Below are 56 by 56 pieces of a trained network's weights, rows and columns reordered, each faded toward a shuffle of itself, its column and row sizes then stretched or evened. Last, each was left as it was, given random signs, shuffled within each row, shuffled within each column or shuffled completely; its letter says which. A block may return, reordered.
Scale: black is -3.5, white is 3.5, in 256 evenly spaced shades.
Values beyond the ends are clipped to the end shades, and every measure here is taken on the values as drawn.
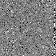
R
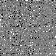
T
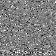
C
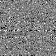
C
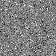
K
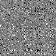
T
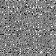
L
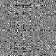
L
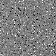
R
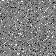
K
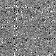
T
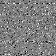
C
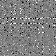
L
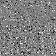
C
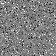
K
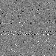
C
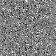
R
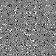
L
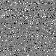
C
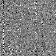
T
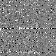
T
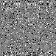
L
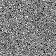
K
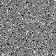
K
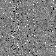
R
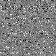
C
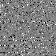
C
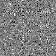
T
